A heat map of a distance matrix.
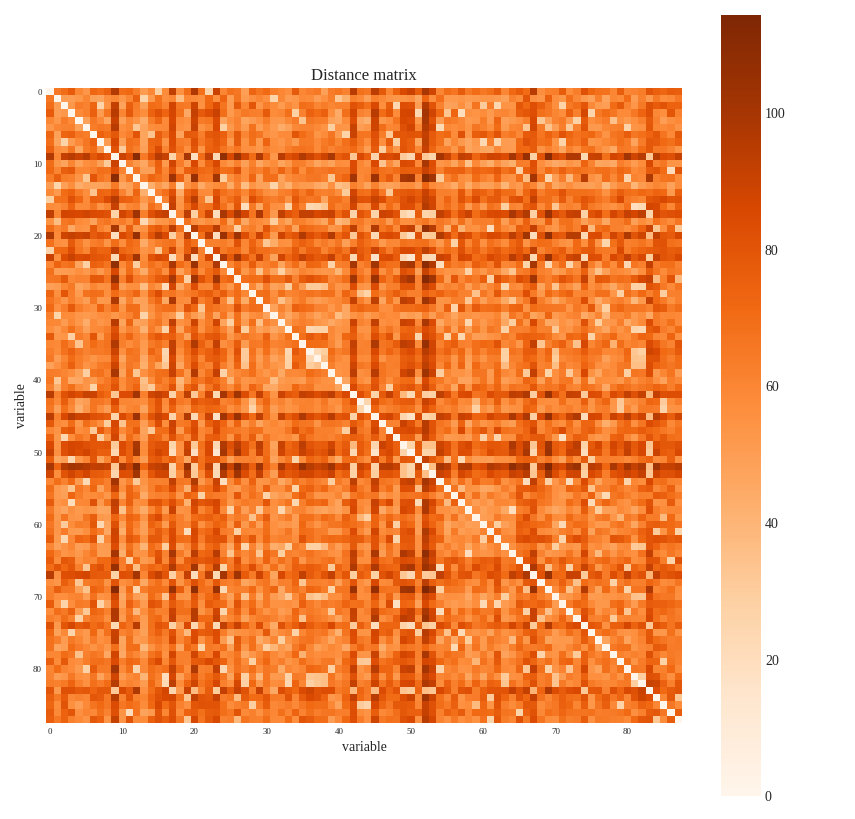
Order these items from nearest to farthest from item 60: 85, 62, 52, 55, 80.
62, 55, 80, 85, 52
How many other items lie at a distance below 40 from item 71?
5
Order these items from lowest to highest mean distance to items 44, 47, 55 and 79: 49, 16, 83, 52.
16, 83, 49, 52
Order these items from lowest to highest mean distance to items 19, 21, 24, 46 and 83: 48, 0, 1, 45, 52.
1, 48, 0, 45, 52
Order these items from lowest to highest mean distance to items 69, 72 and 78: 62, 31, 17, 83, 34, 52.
31, 34, 62, 83, 17, 52
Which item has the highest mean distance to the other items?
52
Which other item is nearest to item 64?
58
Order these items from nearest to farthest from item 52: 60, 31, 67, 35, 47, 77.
67, 31, 77, 60, 47, 35
